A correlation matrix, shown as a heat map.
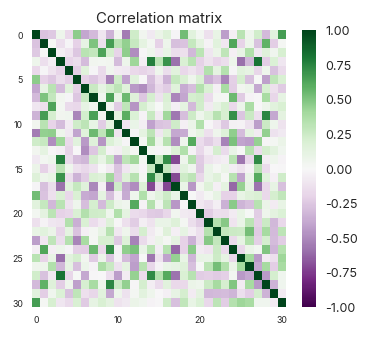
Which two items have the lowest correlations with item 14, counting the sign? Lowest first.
17, 25
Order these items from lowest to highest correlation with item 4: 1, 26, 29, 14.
29, 14, 1, 26
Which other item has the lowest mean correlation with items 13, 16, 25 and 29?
6
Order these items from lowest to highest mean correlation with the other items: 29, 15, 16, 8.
29, 15, 8, 16
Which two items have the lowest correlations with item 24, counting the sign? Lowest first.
17, 29
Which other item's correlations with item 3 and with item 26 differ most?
27
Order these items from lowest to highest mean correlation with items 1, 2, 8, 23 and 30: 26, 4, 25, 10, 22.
10, 4, 25, 22, 26
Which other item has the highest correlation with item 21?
23
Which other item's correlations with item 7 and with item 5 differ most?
9
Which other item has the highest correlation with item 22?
26
